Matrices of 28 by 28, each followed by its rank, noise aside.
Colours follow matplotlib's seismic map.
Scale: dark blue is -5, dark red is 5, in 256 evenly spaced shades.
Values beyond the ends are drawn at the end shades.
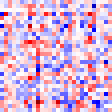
six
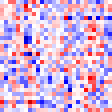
six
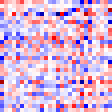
four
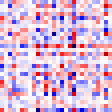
three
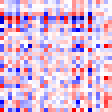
two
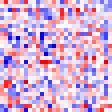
six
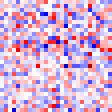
four
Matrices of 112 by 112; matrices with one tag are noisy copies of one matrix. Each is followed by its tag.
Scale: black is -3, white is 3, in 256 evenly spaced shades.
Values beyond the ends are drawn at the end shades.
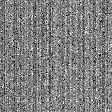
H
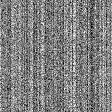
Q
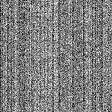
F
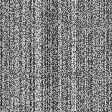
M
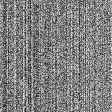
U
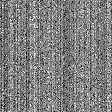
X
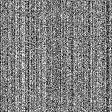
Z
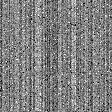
M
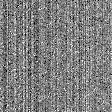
U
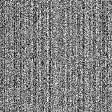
H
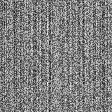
H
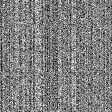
M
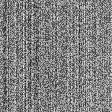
U
